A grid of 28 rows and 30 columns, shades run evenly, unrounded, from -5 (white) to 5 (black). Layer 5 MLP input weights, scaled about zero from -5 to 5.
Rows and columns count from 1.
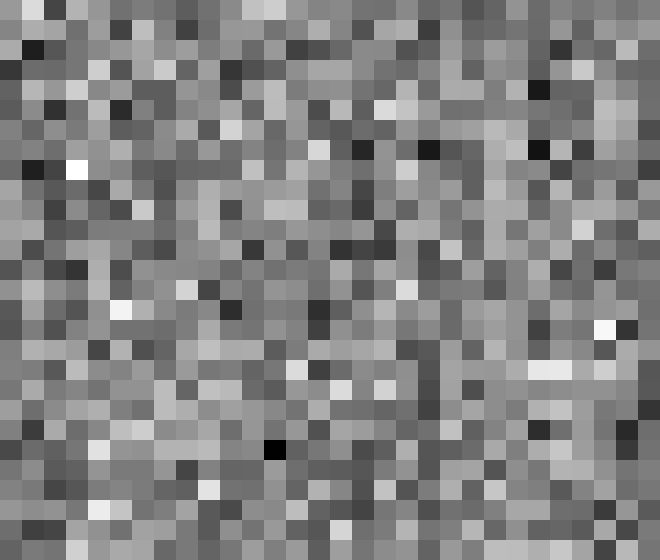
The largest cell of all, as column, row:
13, 23
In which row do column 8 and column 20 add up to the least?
4
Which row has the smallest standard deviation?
24
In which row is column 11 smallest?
7
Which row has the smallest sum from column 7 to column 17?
20
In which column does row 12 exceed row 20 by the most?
18
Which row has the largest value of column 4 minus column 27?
12
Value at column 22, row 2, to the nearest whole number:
1
